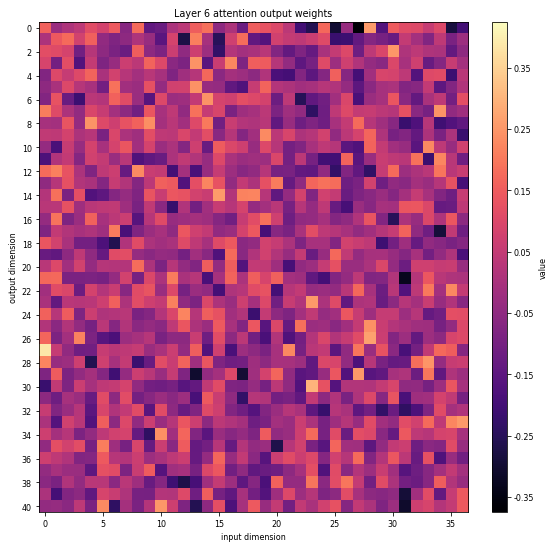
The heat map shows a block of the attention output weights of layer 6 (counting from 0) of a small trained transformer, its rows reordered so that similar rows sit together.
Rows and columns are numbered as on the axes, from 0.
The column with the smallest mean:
31
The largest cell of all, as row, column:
27, 0
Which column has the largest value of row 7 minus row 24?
34
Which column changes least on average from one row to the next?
2
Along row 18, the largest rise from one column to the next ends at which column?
7
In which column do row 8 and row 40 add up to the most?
5
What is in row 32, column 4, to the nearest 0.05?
-0.15
